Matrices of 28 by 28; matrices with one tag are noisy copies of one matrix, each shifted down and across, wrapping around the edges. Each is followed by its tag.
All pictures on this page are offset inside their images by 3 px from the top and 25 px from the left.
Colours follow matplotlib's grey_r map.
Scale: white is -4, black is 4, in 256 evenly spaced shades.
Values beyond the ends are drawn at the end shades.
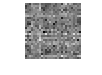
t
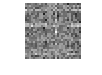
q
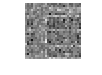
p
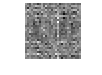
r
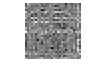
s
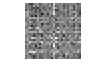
s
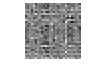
r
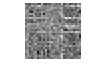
p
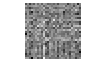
s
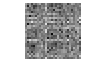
t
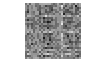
t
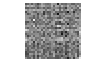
s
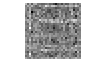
q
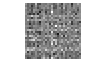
s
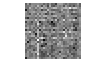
r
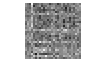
p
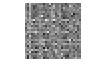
r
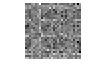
t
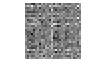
r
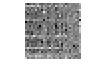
p
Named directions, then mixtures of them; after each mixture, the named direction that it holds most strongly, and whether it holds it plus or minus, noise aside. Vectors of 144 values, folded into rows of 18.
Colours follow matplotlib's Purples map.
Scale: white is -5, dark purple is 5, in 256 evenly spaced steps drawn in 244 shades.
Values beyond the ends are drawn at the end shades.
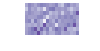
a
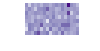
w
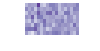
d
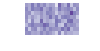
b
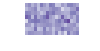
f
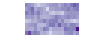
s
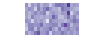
w, plus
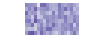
d, minus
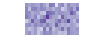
f, plus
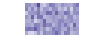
d, plus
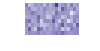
b, minus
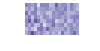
d, minus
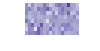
w, plus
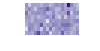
w, plus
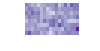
s, plus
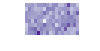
a, plus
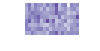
b, minus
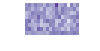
b, minus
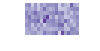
b, minus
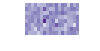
a, minus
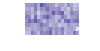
s, minus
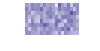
b, plus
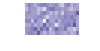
a, plus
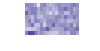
d, minus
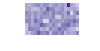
w, plus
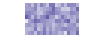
f, plus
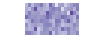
f, plus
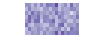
b, minus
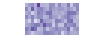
b, plus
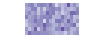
f, plus
